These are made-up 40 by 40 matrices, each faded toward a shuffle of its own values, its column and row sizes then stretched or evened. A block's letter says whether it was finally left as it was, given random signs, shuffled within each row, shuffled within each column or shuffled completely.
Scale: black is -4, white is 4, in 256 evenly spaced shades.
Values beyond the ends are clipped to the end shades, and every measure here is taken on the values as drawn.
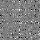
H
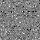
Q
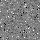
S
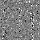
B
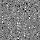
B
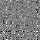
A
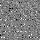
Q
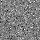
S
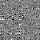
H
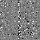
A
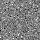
S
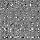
H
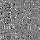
H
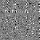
H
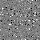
Q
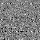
Q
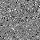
Q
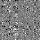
H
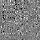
H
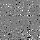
A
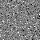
S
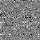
A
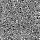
S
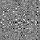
H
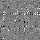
H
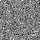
S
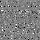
Q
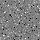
S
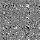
A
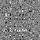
H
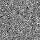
S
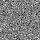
S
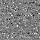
Q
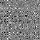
H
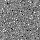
S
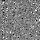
B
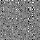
A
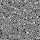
S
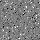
S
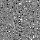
B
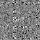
A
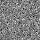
S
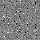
B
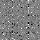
A
